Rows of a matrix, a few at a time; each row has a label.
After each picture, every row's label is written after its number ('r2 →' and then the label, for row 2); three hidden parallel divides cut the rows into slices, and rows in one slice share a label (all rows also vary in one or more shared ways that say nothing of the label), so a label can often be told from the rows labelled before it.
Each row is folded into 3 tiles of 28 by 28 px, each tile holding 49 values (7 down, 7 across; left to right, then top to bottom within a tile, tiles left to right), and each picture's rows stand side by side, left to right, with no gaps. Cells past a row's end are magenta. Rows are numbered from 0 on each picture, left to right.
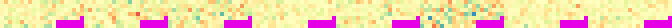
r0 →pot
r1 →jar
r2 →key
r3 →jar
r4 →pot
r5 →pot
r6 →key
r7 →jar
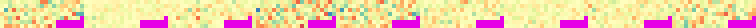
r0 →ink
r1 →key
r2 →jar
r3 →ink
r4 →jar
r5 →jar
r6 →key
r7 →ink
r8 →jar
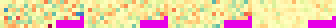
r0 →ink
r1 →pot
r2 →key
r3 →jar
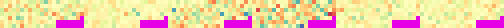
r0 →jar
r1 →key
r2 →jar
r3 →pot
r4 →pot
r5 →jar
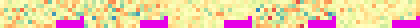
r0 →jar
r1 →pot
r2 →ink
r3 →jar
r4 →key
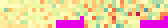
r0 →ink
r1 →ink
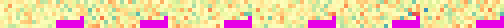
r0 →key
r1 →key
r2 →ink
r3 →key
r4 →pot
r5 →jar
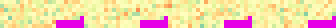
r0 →key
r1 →pot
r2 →ink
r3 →key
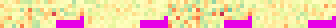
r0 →ink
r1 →jar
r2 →ink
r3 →pot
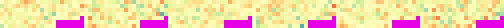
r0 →pot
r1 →ink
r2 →pot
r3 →pot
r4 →ink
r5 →jar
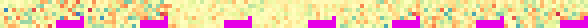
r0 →ink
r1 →pot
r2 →ink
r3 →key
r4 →pot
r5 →key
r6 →ink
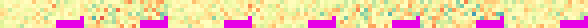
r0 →pot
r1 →jar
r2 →pot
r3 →jar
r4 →key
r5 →key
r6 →key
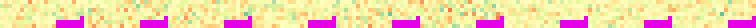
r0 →key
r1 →ink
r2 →jar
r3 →ink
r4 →pot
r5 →jar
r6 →jar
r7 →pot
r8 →pot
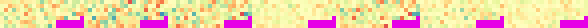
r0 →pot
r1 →key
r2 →ink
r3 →jar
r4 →ink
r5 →pot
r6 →jar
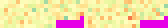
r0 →key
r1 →ink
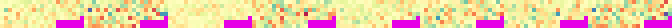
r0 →ink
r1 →ink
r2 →jar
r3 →ink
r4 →jar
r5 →key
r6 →pot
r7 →jar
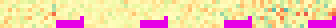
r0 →ink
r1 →jar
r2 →key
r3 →jar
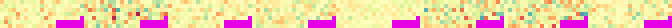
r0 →ink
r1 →ink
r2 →ink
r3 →pot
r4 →key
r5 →ink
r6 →ink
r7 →pot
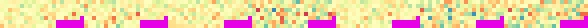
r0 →ink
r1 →ink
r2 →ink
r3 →jar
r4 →ink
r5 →pot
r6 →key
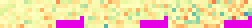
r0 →ink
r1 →pot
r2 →jar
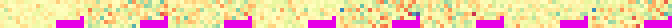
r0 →jar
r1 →pot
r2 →pot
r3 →ink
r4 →ink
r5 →ink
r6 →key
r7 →ink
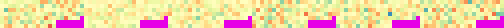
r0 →ink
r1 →key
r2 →pot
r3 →jar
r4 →pot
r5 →jar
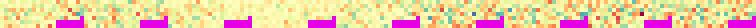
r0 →ink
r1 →jar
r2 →pot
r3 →key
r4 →pot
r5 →key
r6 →jar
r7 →ink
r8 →key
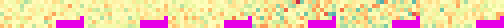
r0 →ink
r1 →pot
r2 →ink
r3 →jar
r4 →pot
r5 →jar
